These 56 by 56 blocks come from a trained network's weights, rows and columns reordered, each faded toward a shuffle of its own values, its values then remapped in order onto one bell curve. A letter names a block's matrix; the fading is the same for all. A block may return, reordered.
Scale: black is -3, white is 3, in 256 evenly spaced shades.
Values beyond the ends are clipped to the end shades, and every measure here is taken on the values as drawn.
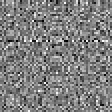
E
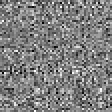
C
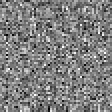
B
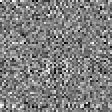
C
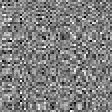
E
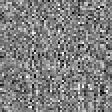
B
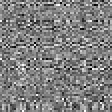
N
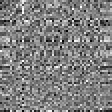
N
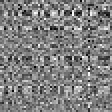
N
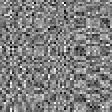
E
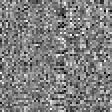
B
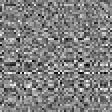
N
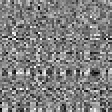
N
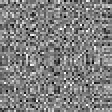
E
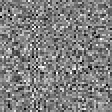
C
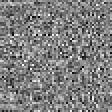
C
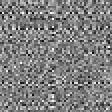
N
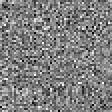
B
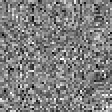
B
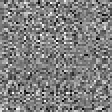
C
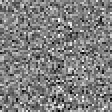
B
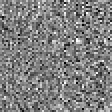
B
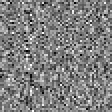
B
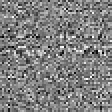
C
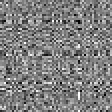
N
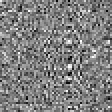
B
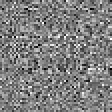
C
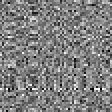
E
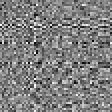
N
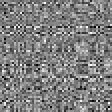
N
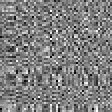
E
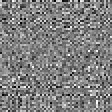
N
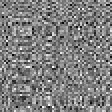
E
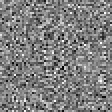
B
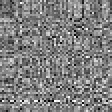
E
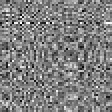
E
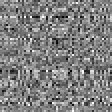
N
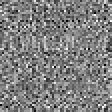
C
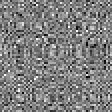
E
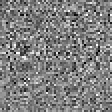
C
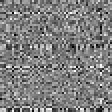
N
